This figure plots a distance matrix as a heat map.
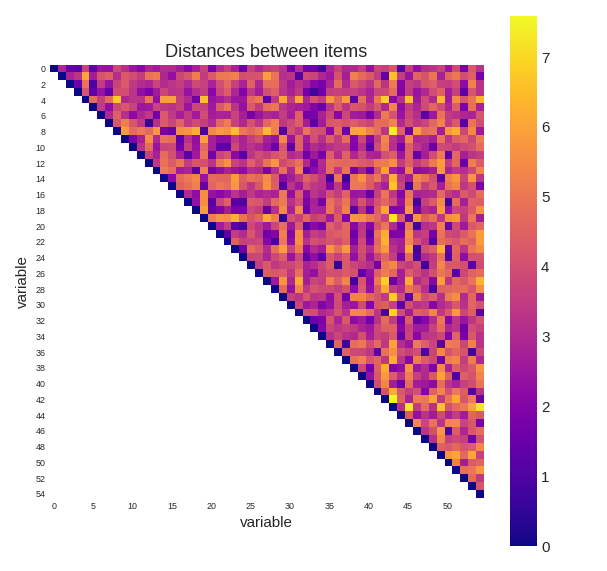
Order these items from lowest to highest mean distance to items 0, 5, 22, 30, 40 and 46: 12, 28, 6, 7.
6, 28, 7, 12
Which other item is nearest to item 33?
3
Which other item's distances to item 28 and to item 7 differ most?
12
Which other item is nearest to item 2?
5
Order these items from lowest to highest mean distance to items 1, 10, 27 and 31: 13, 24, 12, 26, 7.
24, 13, 26, 7, 12
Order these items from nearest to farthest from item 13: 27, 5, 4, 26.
27, 4, 26, 5
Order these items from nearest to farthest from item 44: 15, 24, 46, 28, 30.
30, 24, 46, 28, 15
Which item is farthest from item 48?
42
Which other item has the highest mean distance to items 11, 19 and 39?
43
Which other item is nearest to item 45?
15
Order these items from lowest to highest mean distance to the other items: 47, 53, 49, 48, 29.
47, 48, 29, 53, 49
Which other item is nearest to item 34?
0
